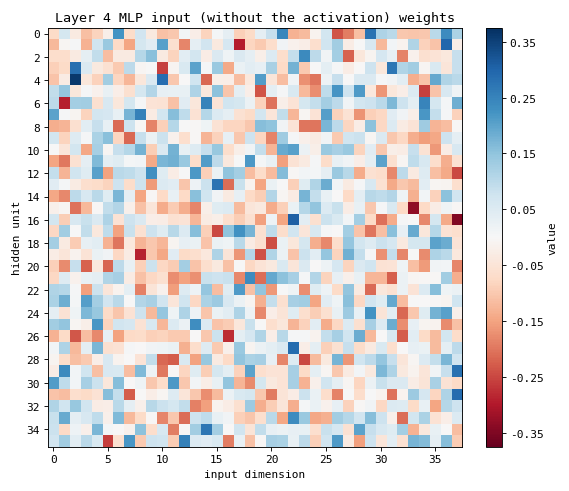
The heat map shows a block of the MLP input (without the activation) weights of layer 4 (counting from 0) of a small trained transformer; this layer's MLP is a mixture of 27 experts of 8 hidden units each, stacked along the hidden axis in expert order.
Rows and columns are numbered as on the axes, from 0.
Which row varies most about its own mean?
4
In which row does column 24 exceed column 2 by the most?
15
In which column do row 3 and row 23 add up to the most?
31
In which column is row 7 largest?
8
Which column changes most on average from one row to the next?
1
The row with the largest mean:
23
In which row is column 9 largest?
12
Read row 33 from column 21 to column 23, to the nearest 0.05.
-0.15 0.25 0.15
